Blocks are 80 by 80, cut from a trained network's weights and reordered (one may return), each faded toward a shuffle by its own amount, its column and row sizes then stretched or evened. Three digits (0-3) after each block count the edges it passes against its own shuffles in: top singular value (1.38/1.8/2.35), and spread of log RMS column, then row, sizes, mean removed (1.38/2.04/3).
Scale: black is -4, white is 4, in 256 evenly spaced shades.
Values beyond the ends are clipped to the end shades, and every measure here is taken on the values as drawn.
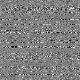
1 0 3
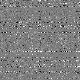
0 1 3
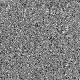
1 0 0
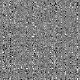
0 3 1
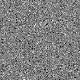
1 1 1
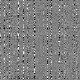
1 3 1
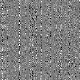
2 3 0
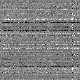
3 1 3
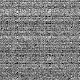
3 2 1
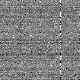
2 2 0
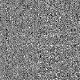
1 2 1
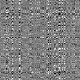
3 3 2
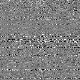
0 1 3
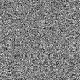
2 0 0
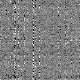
1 3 0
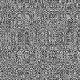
3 0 2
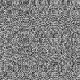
3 0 0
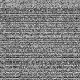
3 0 2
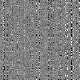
2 3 1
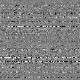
1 0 3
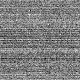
3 0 2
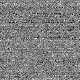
1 0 2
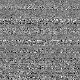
1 1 3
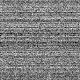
3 1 2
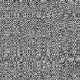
3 1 2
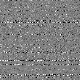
1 0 3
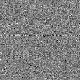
2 0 1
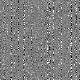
1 3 1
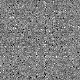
0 2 1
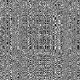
3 3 1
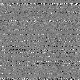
1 0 3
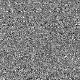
0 0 2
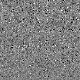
0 1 2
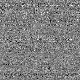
0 0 2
